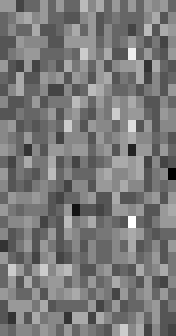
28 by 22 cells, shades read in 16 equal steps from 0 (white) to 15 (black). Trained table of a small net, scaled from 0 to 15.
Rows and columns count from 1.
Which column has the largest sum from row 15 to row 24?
8
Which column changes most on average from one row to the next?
17
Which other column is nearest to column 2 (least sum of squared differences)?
19
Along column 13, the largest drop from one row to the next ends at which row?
27
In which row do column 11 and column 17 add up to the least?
5
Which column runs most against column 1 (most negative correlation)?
3
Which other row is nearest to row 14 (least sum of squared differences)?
28
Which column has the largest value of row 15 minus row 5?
22
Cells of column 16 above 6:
19
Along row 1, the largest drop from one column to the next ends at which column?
11
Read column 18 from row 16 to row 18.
7 9 6
